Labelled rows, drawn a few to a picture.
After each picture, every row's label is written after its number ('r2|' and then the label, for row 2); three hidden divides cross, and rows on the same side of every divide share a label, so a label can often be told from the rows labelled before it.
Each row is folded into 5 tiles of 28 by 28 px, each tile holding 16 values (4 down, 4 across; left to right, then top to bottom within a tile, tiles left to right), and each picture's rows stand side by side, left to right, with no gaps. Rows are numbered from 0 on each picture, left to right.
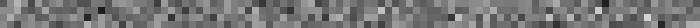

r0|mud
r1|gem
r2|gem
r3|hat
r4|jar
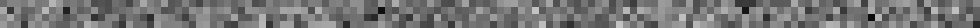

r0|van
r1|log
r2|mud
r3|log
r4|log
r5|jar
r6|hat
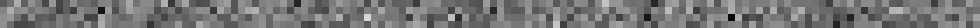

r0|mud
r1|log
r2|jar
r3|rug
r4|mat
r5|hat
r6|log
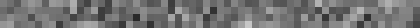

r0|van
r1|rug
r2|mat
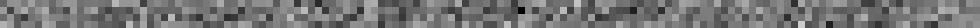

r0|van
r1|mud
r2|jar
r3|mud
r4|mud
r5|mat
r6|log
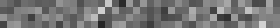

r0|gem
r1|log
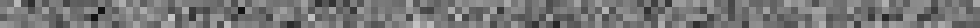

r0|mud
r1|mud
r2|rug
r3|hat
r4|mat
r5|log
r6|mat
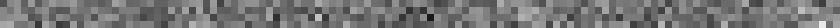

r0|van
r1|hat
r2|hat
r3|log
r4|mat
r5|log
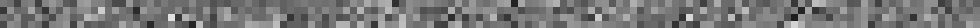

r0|gem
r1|rug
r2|log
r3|mat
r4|hat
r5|mud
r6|jar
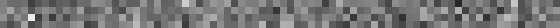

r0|rug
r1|mat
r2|van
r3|jar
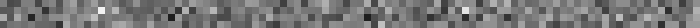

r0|gem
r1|hat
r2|mat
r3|mat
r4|jar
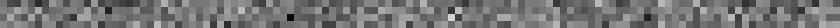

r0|jar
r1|gem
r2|log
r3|rug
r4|mat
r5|rug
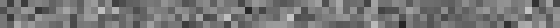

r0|gem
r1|jar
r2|van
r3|log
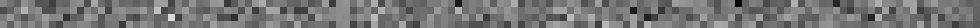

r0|jar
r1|mud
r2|gem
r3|jar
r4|mud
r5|jar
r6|hat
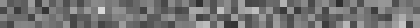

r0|gem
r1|log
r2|log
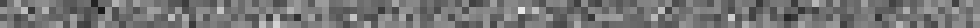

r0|mud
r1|rug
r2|mud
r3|gem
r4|gem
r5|mud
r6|log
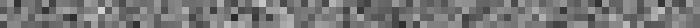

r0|gem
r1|mud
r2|van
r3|mat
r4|gem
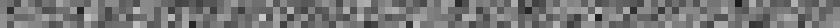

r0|jar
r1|rug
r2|log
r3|jar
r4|rug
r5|jar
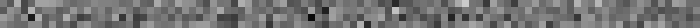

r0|hat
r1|mat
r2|gem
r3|mat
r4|mud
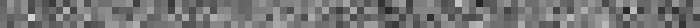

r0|rug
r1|rug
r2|van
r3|mat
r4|van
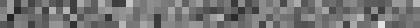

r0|log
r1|mud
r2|mud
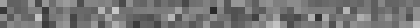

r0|gem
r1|rug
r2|rug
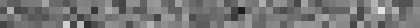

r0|log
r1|mud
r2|gem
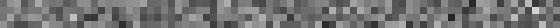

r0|mud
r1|log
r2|log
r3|gem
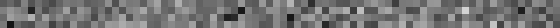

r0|rug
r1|mud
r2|log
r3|mud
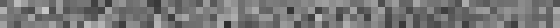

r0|mud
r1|gem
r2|hat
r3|log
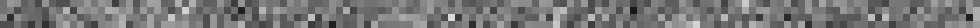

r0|log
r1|mud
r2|rug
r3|rug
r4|rug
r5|mat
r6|rug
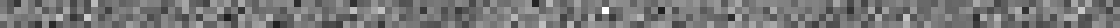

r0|jar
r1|mat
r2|gem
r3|log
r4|mud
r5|hat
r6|hat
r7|gem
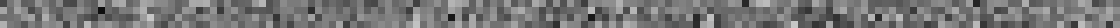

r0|mud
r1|van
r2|rug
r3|hat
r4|hat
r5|van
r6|rug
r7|log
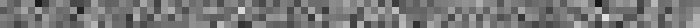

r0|jar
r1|gem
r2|gem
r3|hat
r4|jar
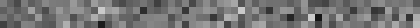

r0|gem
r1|gem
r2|rug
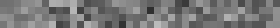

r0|van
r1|jar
